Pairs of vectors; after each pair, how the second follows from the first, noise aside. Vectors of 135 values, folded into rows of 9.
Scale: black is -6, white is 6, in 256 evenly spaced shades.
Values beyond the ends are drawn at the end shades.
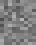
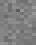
wrapped around, negated, shrunk.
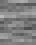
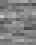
copied.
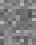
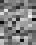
negated, scaled up.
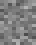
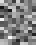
reversed, scaled up.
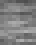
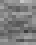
negated.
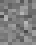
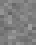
reversed, shrunk.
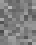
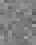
reversed, shrunk.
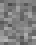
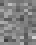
sign-scrambled.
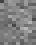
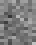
reversed, negated.
